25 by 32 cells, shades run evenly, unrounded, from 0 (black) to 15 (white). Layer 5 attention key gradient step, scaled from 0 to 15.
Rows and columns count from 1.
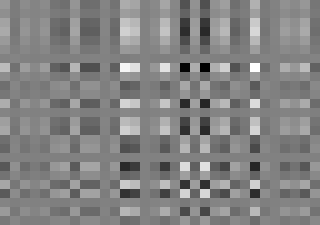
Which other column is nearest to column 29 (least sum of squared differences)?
20
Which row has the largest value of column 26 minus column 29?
8
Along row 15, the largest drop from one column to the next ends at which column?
21
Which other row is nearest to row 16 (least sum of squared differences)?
10
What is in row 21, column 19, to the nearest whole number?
3
